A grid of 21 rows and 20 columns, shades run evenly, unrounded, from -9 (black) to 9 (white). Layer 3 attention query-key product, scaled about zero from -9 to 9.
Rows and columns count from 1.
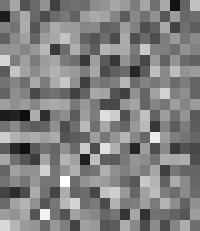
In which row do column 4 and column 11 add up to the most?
11
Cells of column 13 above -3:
18
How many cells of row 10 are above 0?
14
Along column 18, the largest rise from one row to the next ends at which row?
2
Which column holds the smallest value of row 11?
3
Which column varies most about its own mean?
1
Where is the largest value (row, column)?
17, 7
